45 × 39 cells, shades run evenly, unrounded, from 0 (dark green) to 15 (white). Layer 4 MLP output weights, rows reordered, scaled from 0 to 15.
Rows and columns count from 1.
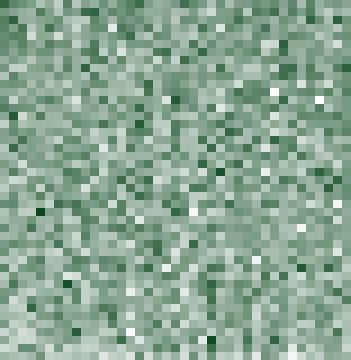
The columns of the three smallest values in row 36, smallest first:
8, 24, 2
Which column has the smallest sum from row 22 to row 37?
37
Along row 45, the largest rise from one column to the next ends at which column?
17
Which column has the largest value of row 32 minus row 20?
10
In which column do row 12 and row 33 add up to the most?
31
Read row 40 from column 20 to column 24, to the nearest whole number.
7 8 11 10 4
